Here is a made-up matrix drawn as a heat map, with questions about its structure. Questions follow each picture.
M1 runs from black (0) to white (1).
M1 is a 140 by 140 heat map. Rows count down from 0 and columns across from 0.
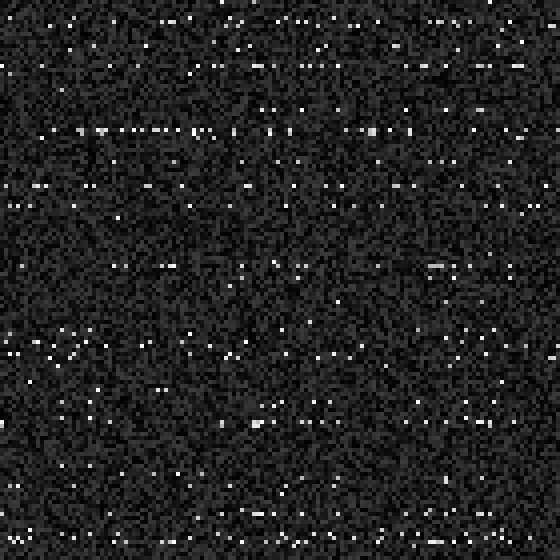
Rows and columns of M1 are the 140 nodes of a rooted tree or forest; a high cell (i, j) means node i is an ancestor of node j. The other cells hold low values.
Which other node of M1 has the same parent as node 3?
66
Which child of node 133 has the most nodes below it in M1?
100
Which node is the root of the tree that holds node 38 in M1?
32
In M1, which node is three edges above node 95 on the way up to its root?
51
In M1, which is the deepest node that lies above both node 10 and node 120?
16
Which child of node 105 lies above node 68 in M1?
128
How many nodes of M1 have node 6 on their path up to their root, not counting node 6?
10
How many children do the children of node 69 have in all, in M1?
3
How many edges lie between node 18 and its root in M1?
6
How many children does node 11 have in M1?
7
